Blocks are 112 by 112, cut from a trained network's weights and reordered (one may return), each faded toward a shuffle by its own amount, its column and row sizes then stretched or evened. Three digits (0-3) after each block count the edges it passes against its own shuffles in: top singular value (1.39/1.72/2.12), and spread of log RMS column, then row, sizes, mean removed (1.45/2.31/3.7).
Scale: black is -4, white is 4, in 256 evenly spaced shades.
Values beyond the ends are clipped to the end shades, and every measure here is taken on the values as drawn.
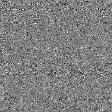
0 1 2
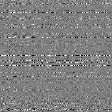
3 1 3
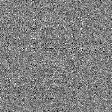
2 2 1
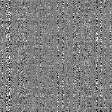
1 3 0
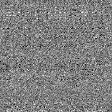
2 1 2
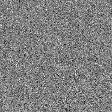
0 1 0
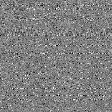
3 0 2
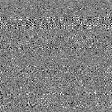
3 1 2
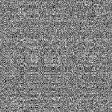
3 2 0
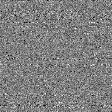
1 0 2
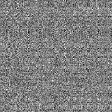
3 2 0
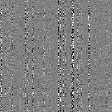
3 3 1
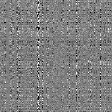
3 3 1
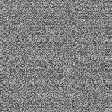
3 0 0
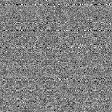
3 1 2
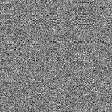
3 0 1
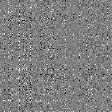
1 3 2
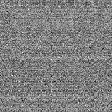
3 0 1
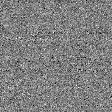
0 0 1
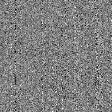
1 2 0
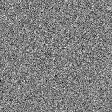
1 0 0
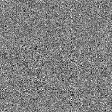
2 1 1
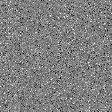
1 1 0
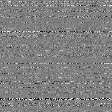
2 0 3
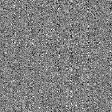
1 2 1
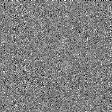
0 2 1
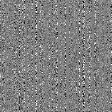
0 3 0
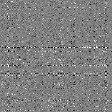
3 2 2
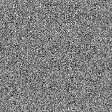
2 1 0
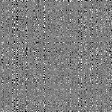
1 3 2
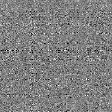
1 2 2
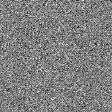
0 1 1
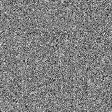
0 0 1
